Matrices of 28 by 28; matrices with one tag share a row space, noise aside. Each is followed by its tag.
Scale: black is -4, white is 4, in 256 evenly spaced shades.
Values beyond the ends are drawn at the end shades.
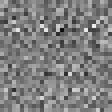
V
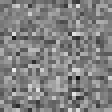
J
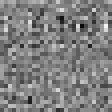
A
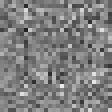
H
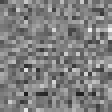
H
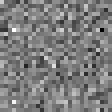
V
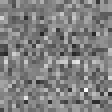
V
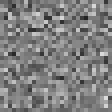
A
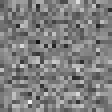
J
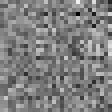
H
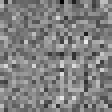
V
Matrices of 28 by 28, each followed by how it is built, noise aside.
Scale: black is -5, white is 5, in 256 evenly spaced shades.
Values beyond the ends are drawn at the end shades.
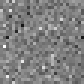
sparse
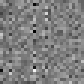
uneven columns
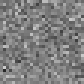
noise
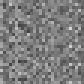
repeating rows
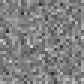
repeating rows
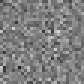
low rank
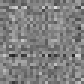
low rank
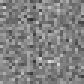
repeating rows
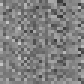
repeating rows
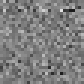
uneven rows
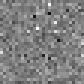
sparse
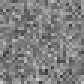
noise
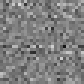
uneven rows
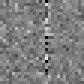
uneven columns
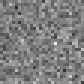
noise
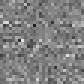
uneven rows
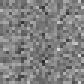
repeating rows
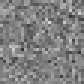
noise
